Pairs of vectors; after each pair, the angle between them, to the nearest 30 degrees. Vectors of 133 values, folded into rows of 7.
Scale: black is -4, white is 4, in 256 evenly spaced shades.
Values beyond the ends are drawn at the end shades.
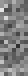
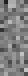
90 degrees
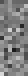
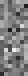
150 degrees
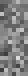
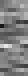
90 degrees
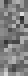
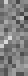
120 degrees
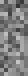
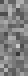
150 degrees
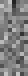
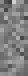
120 degrees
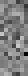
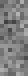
90 degrees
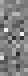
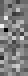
150 degrees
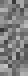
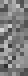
150 degrees
